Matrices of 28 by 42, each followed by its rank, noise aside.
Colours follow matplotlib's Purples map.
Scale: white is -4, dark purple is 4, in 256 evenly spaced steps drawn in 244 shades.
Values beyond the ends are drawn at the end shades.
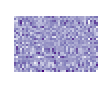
five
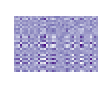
one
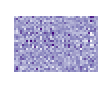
five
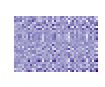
three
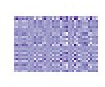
two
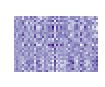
two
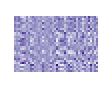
three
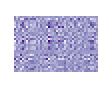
three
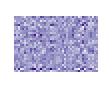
three
